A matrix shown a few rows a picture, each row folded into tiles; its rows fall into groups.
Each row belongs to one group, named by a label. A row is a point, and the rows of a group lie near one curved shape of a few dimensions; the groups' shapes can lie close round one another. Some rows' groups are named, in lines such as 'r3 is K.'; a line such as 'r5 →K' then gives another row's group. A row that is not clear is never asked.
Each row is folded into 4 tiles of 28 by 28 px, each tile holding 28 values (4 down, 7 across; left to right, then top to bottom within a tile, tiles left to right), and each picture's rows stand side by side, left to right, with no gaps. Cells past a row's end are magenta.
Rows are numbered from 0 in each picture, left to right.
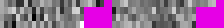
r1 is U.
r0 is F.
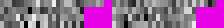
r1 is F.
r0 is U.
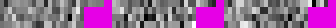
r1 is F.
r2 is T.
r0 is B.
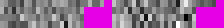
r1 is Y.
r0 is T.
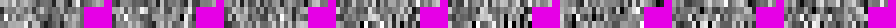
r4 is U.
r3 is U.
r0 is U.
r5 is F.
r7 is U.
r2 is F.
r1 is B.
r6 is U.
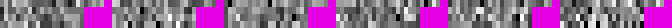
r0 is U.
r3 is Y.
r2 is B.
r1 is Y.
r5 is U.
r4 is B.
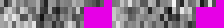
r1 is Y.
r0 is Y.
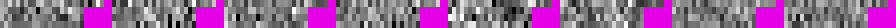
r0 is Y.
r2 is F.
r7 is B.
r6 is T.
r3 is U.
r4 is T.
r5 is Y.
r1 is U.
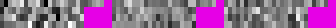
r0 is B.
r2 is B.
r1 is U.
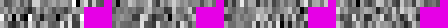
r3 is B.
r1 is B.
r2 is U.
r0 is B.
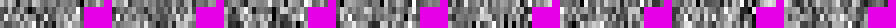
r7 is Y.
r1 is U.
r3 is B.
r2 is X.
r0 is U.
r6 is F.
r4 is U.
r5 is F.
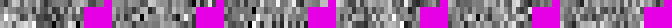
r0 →Y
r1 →Y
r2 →U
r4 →Y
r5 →F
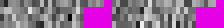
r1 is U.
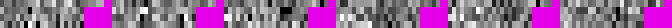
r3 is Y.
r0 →U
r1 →B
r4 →T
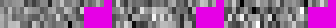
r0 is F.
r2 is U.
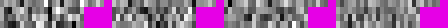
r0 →X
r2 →B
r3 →B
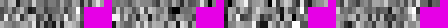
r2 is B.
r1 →T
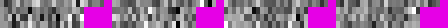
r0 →B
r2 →Y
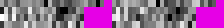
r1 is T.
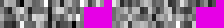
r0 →X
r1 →Y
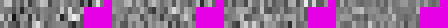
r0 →Y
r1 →T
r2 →F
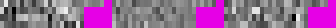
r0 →T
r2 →B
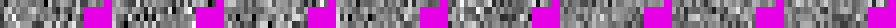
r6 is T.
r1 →F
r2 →Y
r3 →F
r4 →T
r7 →T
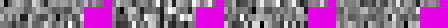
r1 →X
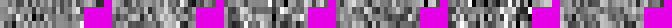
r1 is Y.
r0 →F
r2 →X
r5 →B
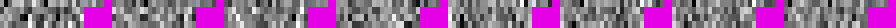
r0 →B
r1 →B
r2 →B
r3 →Y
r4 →B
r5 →F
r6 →F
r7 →B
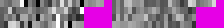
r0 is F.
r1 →U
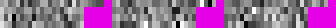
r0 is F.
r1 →T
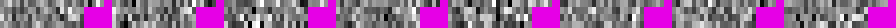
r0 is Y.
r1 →F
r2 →U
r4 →X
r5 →B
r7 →Y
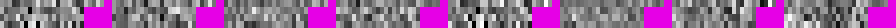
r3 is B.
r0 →U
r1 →T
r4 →U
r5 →F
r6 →Y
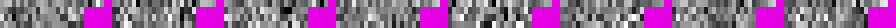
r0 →Y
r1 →F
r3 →U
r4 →B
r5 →Y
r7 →F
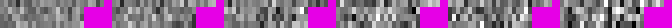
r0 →F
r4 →U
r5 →X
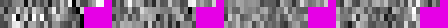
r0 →F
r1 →U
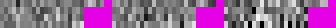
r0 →F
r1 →F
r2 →U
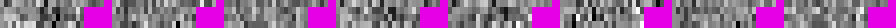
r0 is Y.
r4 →B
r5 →F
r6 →T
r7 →B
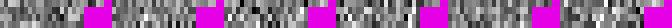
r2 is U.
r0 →Y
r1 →U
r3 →B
